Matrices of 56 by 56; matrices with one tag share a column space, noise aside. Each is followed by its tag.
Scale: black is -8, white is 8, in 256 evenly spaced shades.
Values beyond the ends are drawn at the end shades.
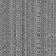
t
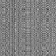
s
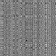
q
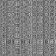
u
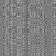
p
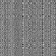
q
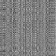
s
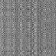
s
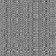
t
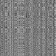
p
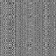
q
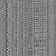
t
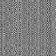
s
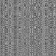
p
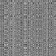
q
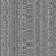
q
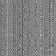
t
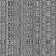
u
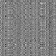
q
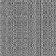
q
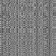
p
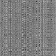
t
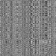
u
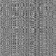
p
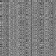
q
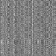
u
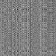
s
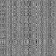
u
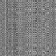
s
